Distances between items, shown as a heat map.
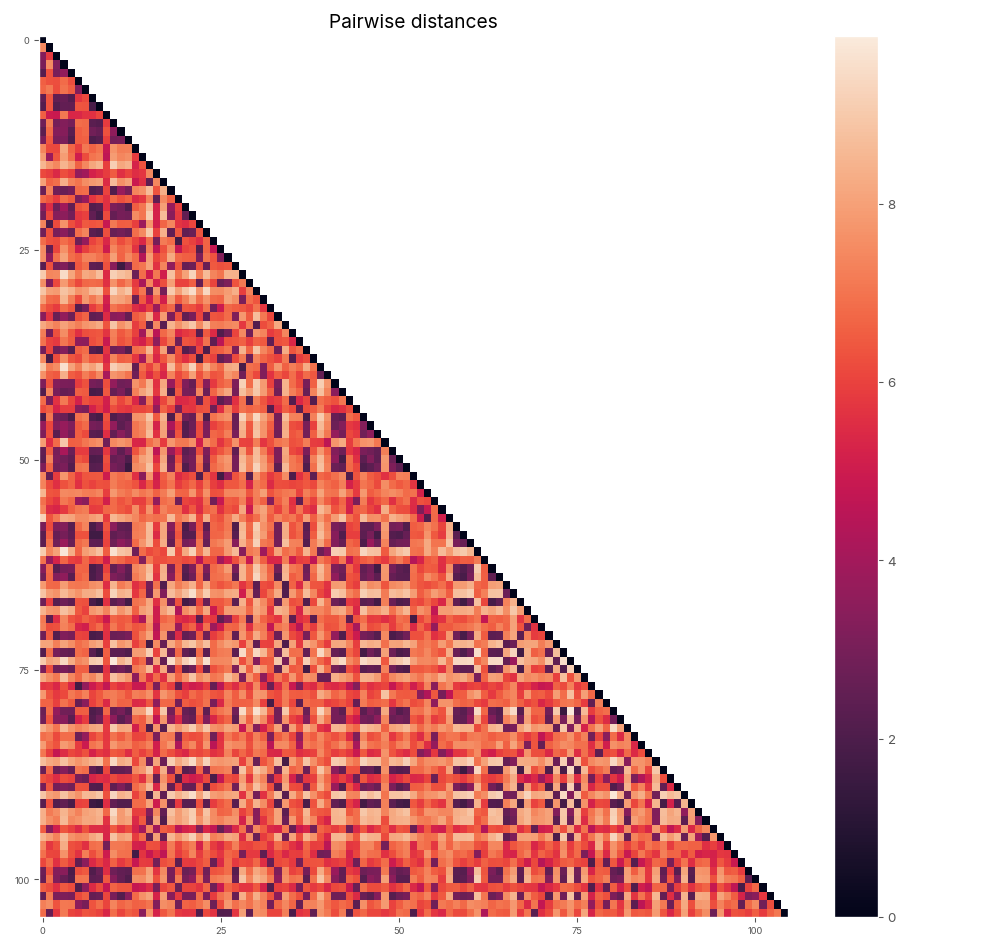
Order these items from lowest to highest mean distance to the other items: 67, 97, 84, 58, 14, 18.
67, 58, 18, 97, 14, 84
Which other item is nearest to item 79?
32
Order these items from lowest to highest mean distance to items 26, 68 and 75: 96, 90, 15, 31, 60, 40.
60, 96, 40, 31, 15, 90
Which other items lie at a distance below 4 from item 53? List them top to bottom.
56, 78, 85
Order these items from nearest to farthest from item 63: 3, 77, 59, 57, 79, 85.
59, 3, 85, 77, 79, 57
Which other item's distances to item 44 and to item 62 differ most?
103
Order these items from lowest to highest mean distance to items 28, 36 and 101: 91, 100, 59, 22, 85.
85, 22, 91, 59, 100
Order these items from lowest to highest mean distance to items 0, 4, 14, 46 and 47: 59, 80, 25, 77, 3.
59, 80, 3, 77, 25
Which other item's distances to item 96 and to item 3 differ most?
48
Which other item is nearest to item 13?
97
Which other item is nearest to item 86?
34
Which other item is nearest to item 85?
78
